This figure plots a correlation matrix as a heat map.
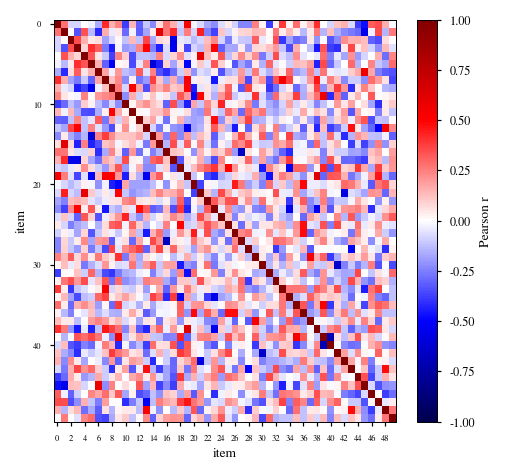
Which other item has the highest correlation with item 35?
39
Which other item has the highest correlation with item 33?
7
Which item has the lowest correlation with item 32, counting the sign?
28
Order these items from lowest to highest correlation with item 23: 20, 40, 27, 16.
40, 27, 20, 16
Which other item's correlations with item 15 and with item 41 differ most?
1
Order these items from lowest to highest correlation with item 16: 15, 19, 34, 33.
34, 33, 15, 19
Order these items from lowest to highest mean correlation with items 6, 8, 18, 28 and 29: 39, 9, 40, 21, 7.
40, 7, 21, 39, 9
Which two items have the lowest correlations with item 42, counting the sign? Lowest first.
21, 14
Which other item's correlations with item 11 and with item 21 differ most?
4
